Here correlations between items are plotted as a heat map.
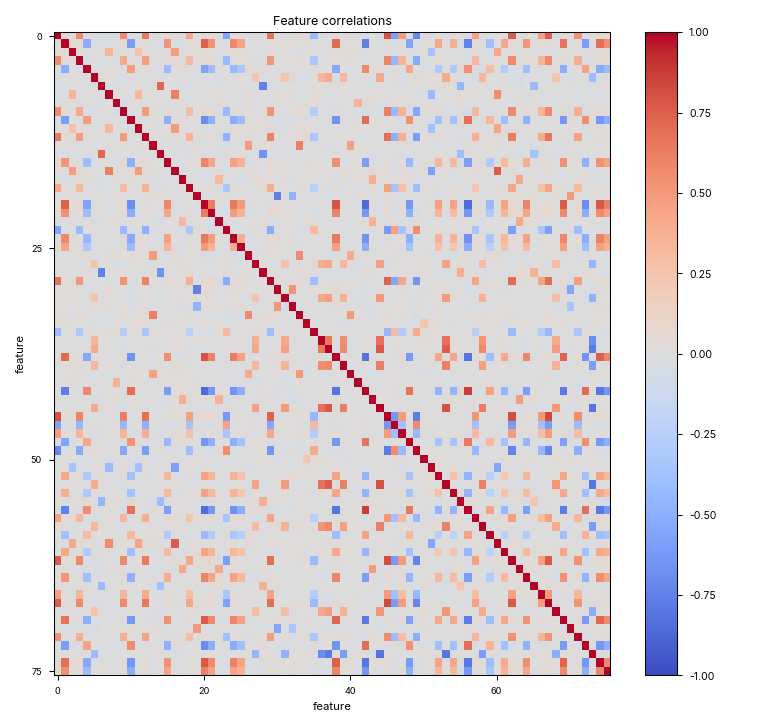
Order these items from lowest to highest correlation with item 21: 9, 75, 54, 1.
9, 54, 75, 1
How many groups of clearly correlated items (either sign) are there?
10
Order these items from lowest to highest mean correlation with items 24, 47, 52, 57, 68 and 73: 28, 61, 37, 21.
37, 28, 61, 21
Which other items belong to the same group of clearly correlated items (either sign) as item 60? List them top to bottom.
2, 7, 11, 16, 51
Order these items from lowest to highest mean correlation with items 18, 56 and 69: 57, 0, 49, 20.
49, 20, 57, 0
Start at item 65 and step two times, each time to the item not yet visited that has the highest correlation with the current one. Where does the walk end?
55
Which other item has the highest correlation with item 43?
63
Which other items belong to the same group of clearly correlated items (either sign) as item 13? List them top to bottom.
26, 33, 40
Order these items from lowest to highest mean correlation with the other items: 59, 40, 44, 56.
56, 59, 40, 44
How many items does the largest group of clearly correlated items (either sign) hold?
21
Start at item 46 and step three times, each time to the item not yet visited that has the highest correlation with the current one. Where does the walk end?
35
